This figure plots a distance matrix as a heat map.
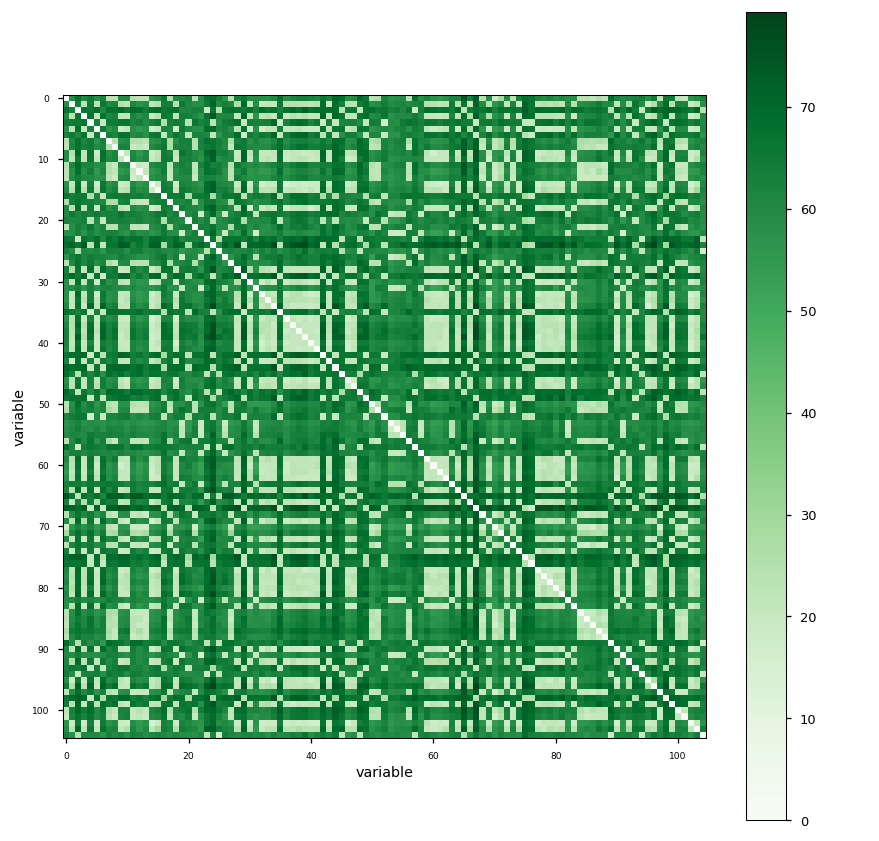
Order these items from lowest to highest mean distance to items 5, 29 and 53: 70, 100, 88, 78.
78, 70, 88, 100
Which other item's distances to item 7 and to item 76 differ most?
67
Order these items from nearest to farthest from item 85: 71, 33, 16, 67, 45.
71, 33, 45, 16, 67
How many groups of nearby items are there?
5
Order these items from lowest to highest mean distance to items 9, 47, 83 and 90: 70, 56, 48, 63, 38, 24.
38, 70, 56, 63, 48, 24
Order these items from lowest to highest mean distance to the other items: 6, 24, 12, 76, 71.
12, 71, 6, 76, 24
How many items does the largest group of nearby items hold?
44
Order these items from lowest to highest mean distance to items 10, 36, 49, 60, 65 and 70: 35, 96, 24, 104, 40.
40, 96, 104, 35, 24
